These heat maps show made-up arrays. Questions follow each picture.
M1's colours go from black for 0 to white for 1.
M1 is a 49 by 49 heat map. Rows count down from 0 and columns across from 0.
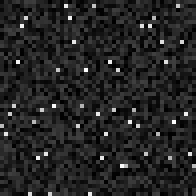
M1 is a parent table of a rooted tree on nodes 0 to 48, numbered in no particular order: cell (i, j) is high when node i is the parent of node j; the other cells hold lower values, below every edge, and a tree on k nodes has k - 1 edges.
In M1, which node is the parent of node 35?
6
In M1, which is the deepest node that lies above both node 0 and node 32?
41
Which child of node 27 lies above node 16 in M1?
33
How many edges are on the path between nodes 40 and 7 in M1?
6
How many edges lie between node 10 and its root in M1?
2
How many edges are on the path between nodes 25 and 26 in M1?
3
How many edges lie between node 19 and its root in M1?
3
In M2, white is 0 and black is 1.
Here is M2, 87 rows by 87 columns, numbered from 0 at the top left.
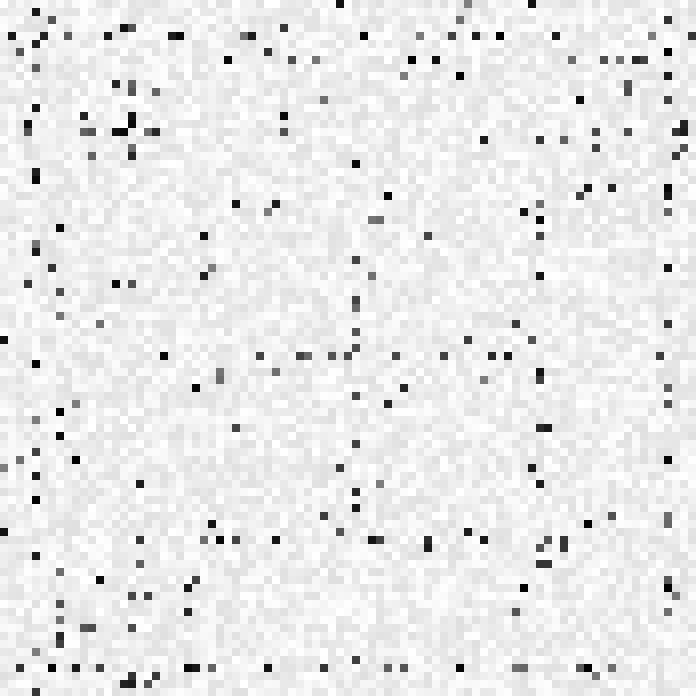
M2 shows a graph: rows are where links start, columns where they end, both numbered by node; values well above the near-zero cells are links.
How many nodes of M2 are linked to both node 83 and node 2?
2
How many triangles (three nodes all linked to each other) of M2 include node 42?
3
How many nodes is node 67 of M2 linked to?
11
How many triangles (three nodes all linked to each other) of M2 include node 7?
0
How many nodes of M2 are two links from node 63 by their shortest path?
10
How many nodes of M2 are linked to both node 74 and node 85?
2
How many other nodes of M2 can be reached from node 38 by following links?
11
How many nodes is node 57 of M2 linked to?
3
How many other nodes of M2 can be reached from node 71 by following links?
10
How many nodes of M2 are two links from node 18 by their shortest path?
9
